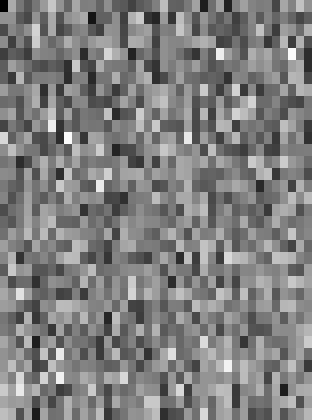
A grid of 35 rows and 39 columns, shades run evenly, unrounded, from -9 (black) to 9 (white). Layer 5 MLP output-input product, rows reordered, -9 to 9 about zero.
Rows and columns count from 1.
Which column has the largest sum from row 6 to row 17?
24
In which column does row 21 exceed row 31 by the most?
5
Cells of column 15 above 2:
7
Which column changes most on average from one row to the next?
8
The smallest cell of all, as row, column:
1, 1
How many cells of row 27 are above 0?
16
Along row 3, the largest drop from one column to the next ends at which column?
6
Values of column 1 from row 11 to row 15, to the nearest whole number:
-4 6 1 -1 1
